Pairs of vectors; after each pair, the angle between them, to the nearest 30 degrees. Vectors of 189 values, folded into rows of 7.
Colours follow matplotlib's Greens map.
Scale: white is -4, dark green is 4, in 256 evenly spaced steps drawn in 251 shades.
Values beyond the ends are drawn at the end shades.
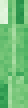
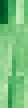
150 degrees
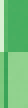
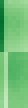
150 degrees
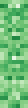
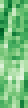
120 degrees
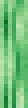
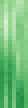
120 degrees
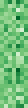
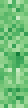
150 degrees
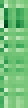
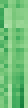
120 degrees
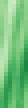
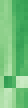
90 degrees
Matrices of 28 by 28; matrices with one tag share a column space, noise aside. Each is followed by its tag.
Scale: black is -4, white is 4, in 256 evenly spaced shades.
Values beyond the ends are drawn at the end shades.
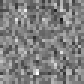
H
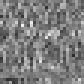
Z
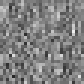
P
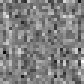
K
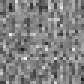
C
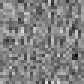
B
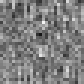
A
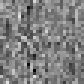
P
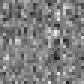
B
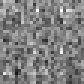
H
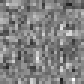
Z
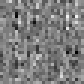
K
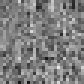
C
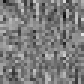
A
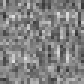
Z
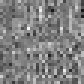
P
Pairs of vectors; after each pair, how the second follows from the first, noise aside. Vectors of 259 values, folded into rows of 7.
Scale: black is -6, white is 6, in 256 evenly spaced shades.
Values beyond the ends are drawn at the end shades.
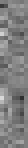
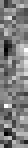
wrapped around, negated, scaled up.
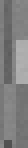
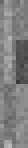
negated.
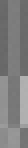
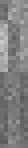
reversed.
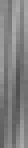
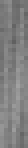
negated, shrunk.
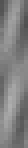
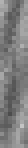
negated.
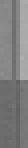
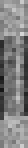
wrapped around, negated, scaled up.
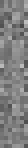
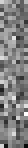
wrapped around, negated, scaled up.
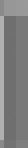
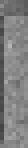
negated.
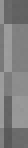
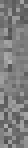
sign-scrambled.
